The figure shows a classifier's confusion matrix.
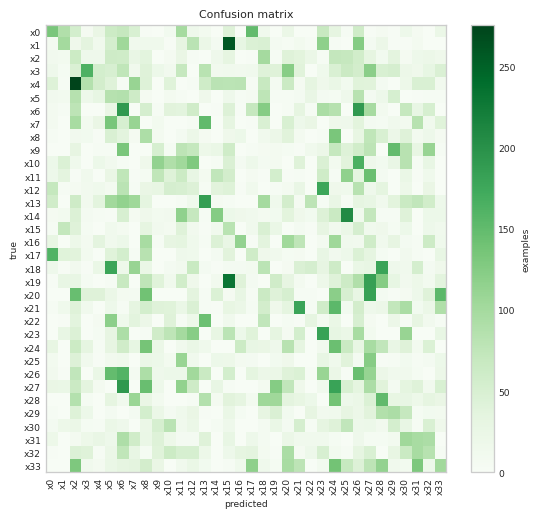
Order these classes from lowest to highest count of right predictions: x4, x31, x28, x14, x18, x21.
x4, x18, x31, x14, x28, x21
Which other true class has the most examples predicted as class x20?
x3
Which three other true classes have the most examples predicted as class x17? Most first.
x0, x33, x6
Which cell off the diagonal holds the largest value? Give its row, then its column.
x4, x2
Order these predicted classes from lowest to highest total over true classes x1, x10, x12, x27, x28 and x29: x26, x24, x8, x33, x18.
x33, x18, x8, x24, x26
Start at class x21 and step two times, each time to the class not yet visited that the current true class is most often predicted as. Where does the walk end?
x8
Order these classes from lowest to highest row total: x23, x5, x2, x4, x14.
x5, x2, x14, x23, x4
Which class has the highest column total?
x6
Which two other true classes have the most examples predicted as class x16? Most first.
x4, x24
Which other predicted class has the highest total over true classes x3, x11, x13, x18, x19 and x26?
x27
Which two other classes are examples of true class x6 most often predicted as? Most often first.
x26, x18
